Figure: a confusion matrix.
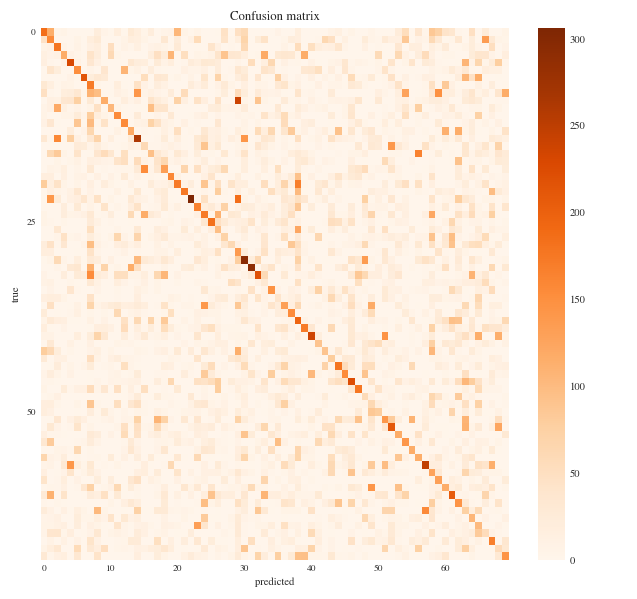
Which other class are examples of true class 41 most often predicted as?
58
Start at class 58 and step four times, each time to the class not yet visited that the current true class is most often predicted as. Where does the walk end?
4
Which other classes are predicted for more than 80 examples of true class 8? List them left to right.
7, 14, 54, 59, 69
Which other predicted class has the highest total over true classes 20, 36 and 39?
24
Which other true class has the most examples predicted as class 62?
13
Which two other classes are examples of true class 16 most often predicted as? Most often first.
56, 2
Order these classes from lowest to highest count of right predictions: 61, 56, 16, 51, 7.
16, 56, 51, 7, 61
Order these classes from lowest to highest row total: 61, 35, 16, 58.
35, 58, 16, 61
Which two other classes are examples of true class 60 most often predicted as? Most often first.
49, 53
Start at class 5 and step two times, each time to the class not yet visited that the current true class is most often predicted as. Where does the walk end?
7
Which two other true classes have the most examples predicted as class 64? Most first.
32, 46
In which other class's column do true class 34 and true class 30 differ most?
48
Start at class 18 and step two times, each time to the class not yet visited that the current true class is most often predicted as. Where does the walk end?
52
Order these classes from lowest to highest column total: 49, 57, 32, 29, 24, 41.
41, 57, 32, 49, 24, 29
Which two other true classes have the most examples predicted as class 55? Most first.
51, 44
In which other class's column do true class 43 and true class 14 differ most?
2
